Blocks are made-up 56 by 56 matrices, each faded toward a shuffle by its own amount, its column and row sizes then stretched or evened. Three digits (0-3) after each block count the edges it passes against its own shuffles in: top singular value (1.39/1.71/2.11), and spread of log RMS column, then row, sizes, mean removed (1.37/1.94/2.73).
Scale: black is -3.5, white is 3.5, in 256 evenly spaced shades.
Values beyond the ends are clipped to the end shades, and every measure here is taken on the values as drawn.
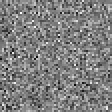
0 1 1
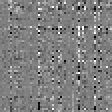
2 3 2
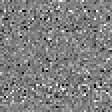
1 1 2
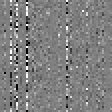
3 3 0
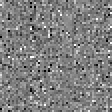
0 2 0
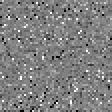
0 0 1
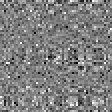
3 0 2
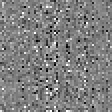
1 3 1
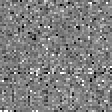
1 0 1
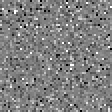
0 0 1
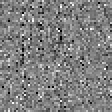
0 2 0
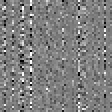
3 3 0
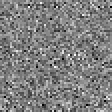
0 0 1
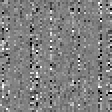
1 3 0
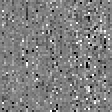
0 3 0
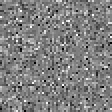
2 1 0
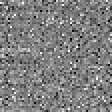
2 1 0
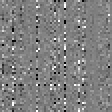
2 3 1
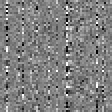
3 3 0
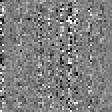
1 3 1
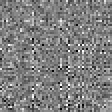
3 2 2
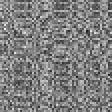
3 0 0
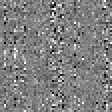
1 3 0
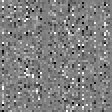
0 3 0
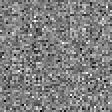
2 0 0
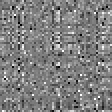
3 2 0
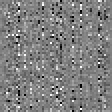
1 3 0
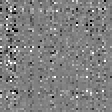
1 3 2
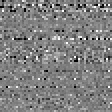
2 0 3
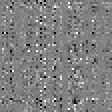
1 3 2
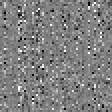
0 3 0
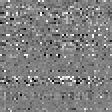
2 0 3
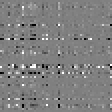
3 2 3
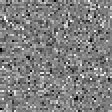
1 0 0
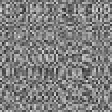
3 1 1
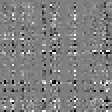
3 3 3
